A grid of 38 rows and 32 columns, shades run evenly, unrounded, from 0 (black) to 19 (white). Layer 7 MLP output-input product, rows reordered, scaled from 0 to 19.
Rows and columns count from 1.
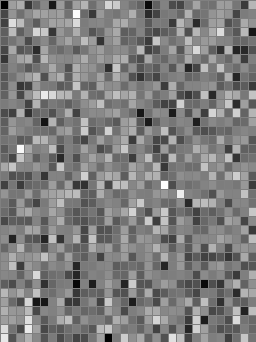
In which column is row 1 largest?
14
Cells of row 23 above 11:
8
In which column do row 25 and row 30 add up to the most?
19
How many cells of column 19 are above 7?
28
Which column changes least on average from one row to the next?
1
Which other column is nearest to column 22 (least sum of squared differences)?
18
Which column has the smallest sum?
24
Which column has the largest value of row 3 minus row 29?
10
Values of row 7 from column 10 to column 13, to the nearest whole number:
11 13 10 12
